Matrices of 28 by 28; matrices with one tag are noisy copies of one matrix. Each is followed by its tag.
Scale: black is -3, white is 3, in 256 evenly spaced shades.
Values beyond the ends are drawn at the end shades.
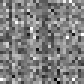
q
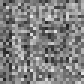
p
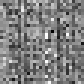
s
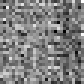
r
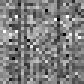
s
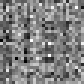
p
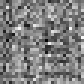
p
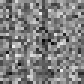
q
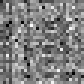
p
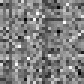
q
